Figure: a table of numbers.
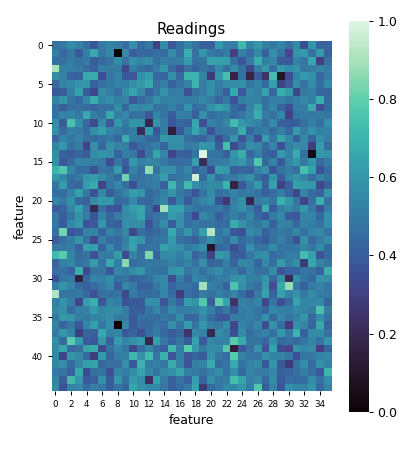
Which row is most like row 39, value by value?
18
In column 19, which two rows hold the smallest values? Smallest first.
15, 44
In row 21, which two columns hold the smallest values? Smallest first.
5, 13
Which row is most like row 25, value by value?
19
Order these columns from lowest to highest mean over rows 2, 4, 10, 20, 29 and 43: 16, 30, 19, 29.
29, 30, 19, 16
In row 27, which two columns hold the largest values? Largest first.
12, 1
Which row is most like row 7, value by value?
34
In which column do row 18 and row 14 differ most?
33
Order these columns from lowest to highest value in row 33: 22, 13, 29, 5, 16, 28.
29, 16, 28, 13, 22, 5
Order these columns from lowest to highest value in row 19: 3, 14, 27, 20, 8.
27, 8, 14, 20, 3
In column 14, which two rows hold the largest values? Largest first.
21, 40
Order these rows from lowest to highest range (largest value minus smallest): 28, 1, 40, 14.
40, 28, 1, 14
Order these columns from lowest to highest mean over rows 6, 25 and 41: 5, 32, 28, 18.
5, 18, 28, 32
